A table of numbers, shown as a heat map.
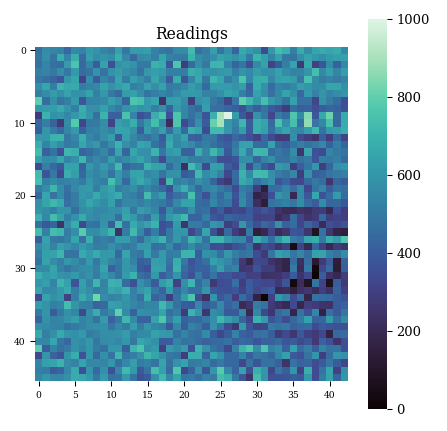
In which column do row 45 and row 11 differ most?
38
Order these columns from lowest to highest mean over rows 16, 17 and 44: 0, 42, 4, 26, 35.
26, 35, 0, 42, 4
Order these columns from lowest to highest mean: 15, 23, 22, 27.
27, 23, 22, 15
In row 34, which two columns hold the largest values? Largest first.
8, 21
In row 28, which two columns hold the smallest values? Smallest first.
31, 30
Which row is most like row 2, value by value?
44
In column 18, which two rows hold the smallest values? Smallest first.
10, 34
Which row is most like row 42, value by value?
16
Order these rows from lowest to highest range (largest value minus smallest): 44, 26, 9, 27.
26, 44, 27, 9
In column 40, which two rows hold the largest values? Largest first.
9, 10
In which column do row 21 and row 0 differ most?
30
